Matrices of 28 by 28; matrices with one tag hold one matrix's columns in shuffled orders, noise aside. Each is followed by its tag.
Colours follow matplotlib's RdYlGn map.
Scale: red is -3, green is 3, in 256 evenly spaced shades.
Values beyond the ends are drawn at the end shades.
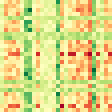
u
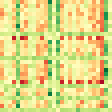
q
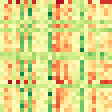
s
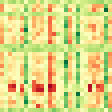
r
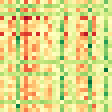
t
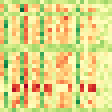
r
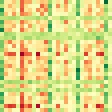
u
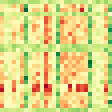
r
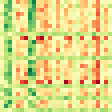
q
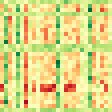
r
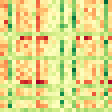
q
